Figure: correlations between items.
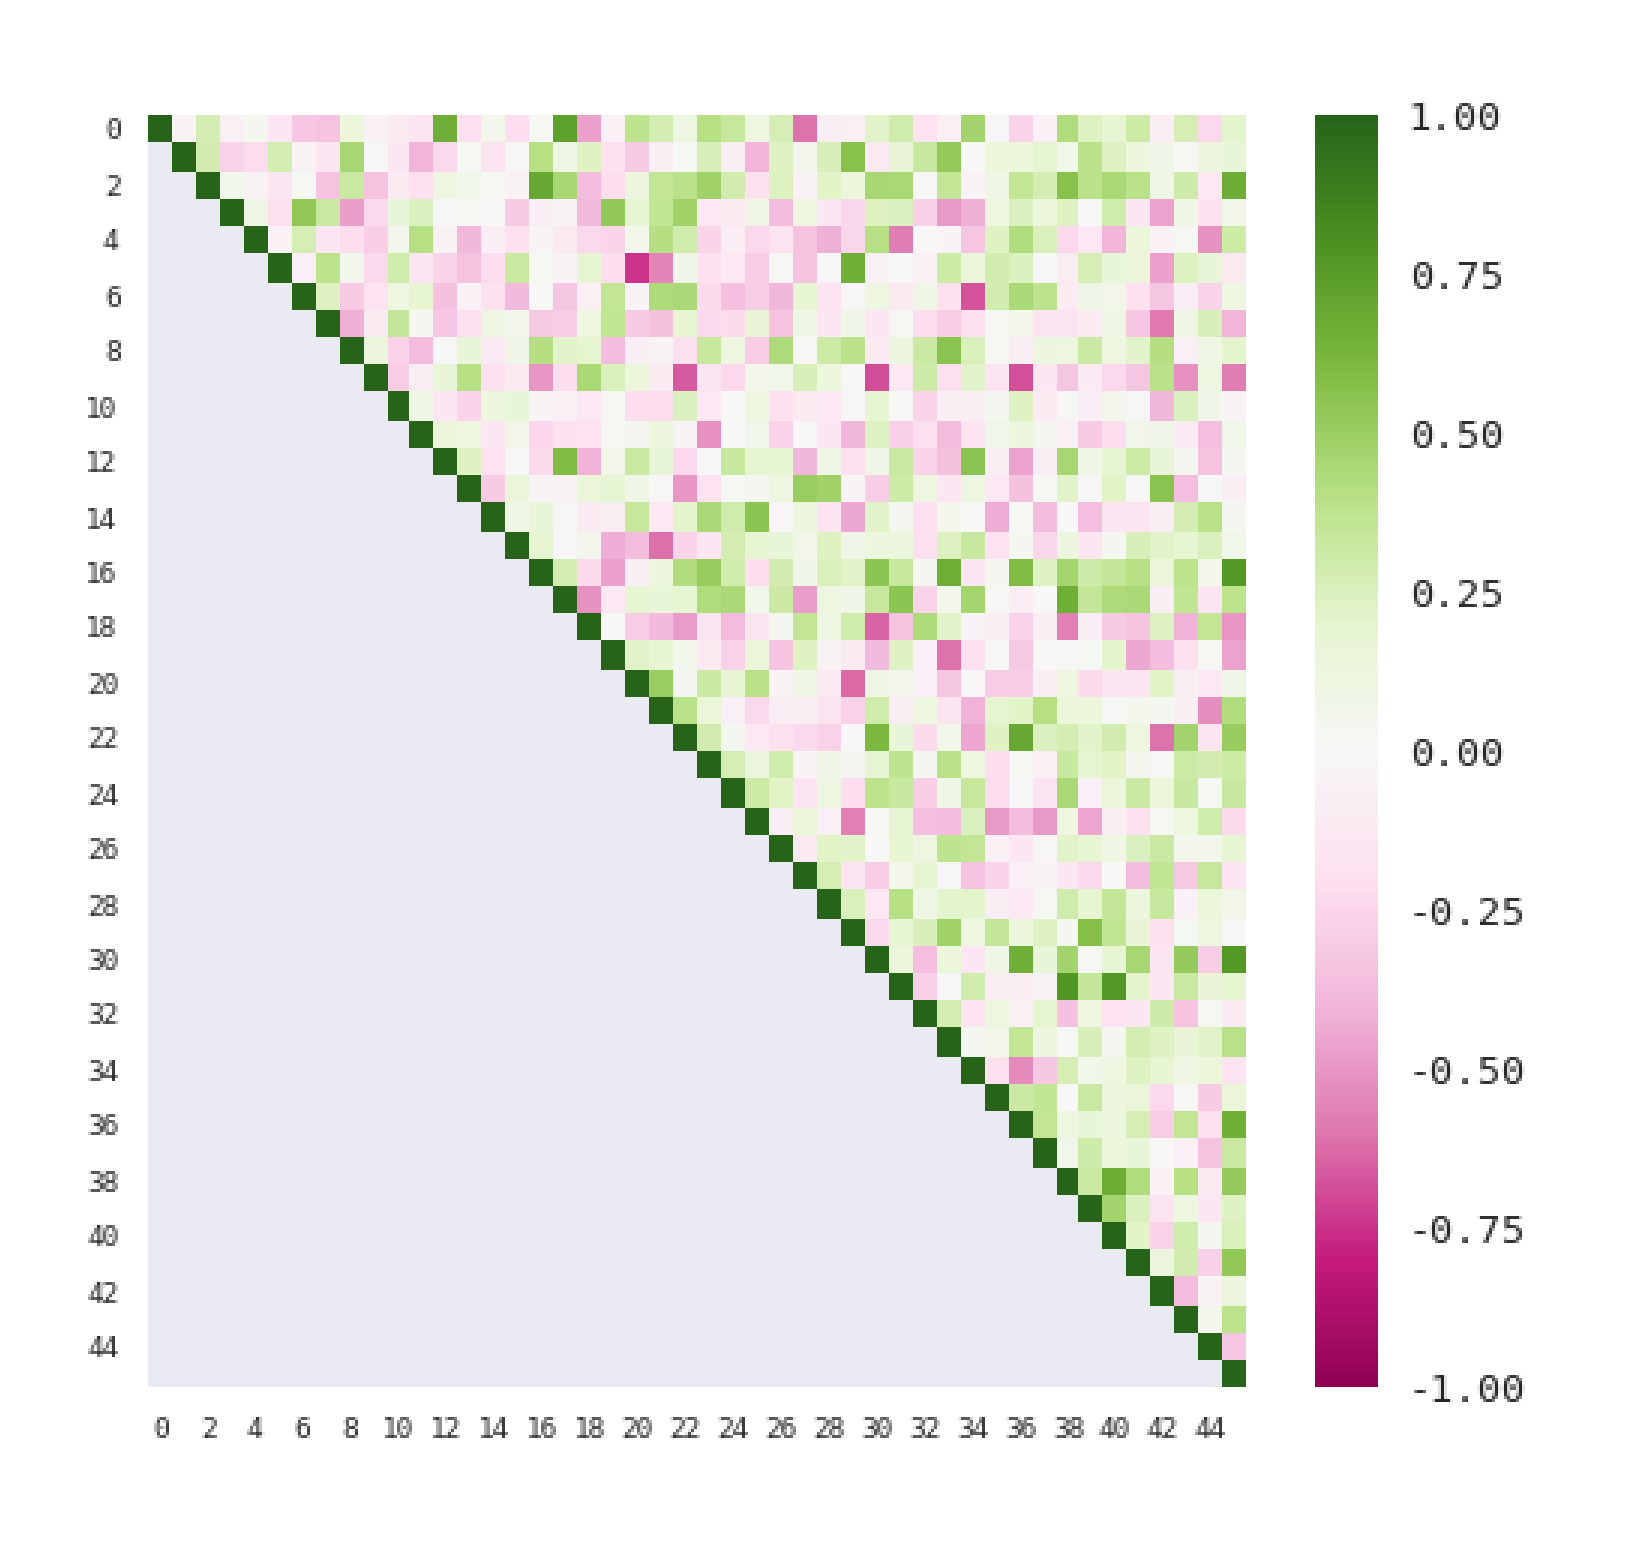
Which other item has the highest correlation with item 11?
4
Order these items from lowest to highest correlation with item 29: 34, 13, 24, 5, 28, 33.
24, 13, 34, 28, 33, 5
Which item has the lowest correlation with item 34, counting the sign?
6
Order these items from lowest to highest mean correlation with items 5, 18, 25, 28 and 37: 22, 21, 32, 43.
21, 22, 43, 32
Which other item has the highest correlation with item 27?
13
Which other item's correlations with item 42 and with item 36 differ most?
22
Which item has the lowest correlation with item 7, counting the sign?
42
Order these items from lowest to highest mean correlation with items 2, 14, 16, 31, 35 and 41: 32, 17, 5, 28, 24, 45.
32, 5, 28, 24, 17, 45
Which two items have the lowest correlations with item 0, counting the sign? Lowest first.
27, 18
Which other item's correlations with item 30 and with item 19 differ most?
45
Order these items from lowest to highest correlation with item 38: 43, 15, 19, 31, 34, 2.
19, 15, 34, 43, 2, 31
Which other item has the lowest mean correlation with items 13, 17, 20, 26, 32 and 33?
7
